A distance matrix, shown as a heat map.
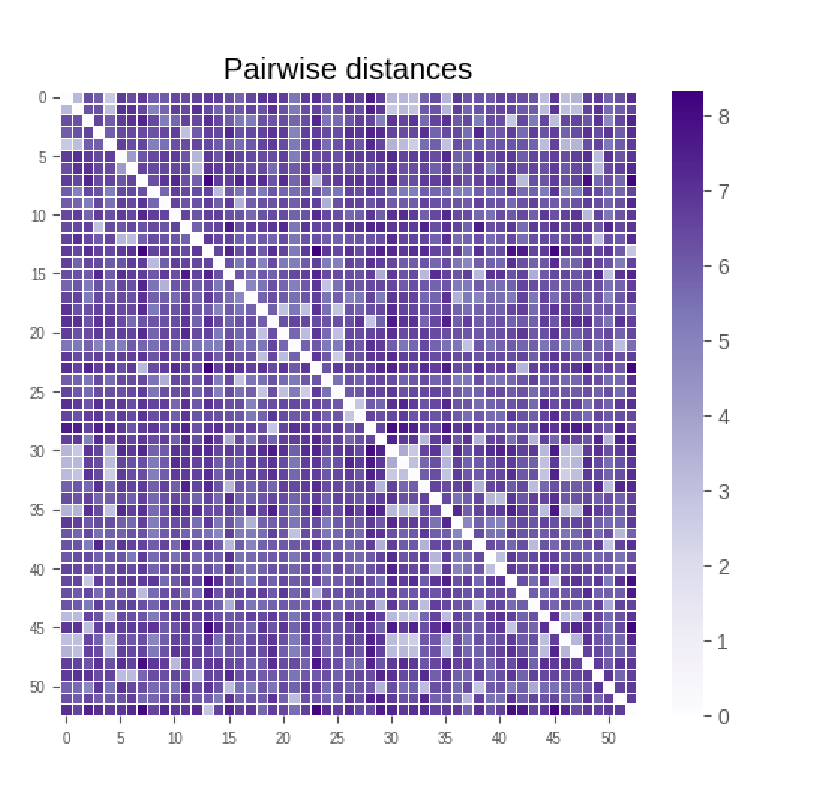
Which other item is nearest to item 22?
25
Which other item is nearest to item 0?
4
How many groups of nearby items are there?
16
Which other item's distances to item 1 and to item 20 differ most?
30
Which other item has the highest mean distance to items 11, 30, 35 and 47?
28
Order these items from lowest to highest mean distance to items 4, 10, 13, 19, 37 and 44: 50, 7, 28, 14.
50, 14, 28, 7
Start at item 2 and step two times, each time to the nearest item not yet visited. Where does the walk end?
45
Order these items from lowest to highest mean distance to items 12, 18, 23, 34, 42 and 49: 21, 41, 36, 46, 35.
21, 36, 46, 41, 35
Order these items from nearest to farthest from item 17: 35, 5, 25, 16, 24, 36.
36, 16, 24, 25, 5, 35
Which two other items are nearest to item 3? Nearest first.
11, 21
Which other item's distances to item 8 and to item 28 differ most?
14
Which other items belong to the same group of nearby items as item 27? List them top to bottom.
26
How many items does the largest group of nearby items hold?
10
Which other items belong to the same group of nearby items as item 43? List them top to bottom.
15, 29, 33, 38, 50
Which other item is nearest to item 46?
32
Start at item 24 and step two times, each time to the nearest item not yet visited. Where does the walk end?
9
